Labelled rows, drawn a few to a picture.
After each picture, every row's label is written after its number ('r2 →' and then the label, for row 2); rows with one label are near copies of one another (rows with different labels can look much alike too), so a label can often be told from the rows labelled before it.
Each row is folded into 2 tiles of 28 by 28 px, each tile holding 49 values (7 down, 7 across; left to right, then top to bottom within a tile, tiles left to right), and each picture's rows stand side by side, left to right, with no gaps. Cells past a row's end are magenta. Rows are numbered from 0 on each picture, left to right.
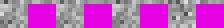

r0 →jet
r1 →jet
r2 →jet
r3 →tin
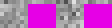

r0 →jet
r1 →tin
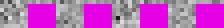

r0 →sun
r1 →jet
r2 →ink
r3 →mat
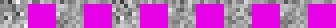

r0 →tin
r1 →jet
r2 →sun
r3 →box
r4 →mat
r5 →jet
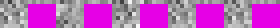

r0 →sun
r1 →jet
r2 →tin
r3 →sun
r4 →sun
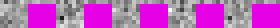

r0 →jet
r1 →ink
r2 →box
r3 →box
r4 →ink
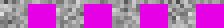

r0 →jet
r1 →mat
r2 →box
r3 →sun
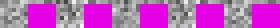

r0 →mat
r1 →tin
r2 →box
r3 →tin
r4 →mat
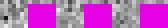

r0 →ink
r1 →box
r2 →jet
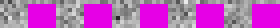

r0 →sun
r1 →mat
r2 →ink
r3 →tin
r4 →jet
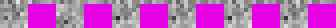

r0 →tin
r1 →jet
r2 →ink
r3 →ink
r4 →ink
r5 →ink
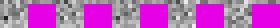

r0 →ink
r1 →sun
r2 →ink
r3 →tin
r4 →mat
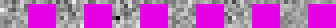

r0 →box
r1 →tin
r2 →ink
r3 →mat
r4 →sun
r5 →jet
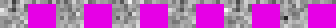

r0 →box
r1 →tin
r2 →tin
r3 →box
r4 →box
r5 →ink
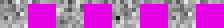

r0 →tin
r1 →box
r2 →ink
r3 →tin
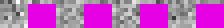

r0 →tin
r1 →mat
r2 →mat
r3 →ink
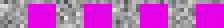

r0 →jet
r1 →sun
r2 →box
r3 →mat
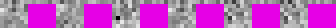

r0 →box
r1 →jet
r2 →ink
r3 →box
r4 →sun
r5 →sun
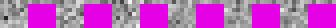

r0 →ink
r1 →mat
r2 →tin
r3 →jet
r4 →box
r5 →box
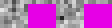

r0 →box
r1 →ink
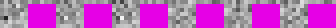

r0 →ink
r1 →sun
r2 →sun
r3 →mat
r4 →box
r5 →mat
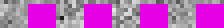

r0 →jet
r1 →ink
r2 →mat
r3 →sun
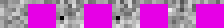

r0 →mat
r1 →ink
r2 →ink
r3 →box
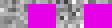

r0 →box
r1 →tin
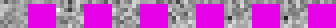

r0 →jet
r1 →box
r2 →mat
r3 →sun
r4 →ink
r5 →ink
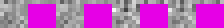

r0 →jet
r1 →jet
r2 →box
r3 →box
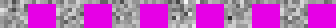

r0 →box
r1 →mat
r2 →sun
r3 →tin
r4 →ink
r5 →mat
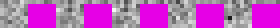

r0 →mat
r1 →box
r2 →box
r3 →sun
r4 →ink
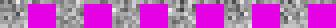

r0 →tin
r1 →mat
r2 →box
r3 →box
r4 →tin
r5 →sun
